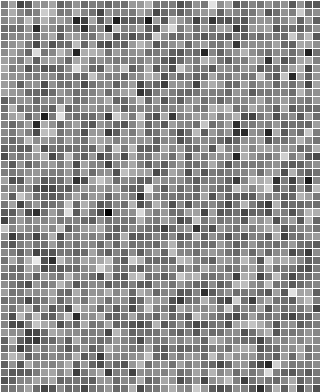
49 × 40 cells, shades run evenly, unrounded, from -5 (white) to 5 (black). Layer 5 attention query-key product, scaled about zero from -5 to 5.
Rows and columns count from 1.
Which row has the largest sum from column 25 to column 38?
27
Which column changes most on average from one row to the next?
14
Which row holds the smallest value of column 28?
19
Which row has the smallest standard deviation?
31
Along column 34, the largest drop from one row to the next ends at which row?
47
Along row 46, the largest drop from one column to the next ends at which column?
35
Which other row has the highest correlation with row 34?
23
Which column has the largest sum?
30
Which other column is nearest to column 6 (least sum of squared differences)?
7
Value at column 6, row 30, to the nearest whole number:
0
